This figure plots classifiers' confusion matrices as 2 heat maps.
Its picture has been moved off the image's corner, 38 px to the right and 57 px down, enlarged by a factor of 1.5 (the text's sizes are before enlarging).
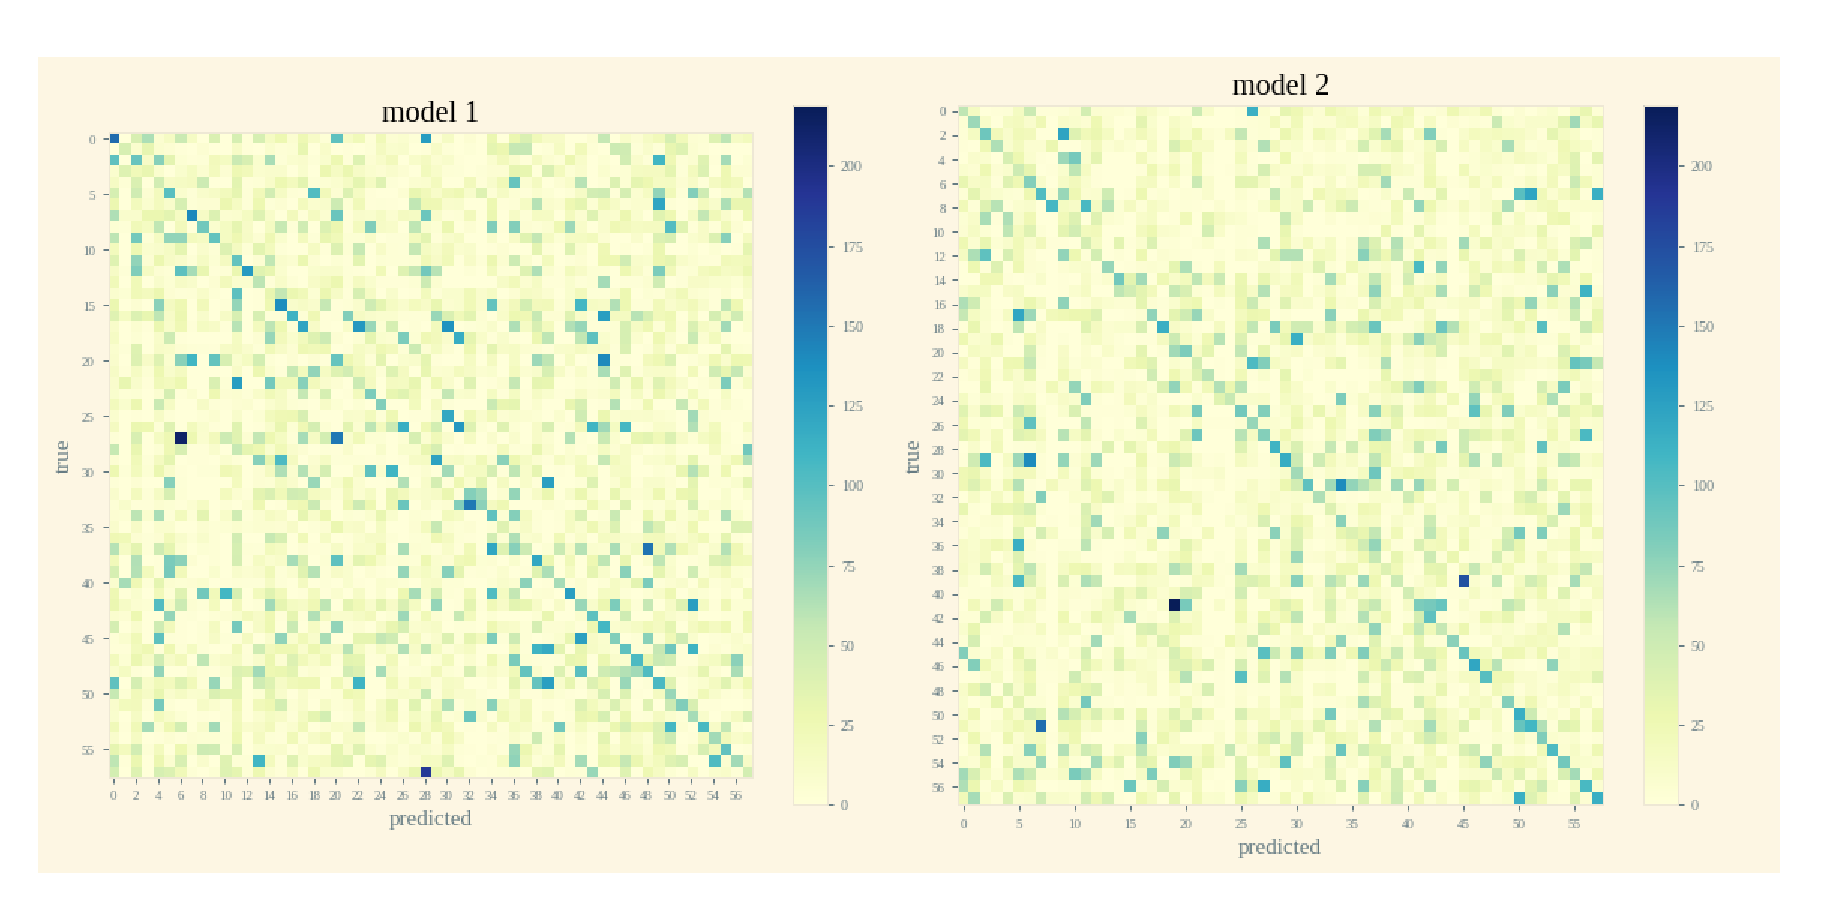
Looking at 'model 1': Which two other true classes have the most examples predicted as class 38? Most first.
46, 49
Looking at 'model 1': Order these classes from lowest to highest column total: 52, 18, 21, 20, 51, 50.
51, 21, 18, 20, 52, 50
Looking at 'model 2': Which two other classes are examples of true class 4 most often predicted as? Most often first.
10, 9
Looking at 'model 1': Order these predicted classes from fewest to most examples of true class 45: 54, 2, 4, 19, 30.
54, 2, 30, 19, 4
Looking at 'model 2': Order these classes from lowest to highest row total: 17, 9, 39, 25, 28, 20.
9, 20, 28, 17, 25, 39
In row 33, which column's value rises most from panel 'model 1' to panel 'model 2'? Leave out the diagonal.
54
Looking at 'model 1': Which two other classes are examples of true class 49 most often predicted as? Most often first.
39, 22
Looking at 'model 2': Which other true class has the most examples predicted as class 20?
41
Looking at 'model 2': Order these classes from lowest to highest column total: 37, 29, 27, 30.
29, 27, 30, 37
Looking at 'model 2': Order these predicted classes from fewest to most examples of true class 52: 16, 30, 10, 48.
48, 10, 30, 16
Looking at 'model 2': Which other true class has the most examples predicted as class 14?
15
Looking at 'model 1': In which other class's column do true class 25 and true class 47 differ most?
30
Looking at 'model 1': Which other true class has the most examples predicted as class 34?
37
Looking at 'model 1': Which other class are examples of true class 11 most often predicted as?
2
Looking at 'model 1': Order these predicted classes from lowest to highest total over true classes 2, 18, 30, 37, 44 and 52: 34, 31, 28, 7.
7, 28, 31, 34
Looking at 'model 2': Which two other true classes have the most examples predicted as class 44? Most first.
18, 31
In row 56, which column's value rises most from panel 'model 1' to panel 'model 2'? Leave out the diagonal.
27
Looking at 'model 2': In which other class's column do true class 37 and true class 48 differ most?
30
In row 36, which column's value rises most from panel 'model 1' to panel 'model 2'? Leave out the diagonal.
5
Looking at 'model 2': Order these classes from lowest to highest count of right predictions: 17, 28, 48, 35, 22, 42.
48, 35, 22, 17, 42, 28
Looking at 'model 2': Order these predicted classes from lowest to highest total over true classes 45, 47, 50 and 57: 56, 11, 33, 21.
56, 21, 11, 33
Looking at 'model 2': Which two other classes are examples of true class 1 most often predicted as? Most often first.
55, 48
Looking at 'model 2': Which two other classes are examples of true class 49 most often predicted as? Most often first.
11, 36
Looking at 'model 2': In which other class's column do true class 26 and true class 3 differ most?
6
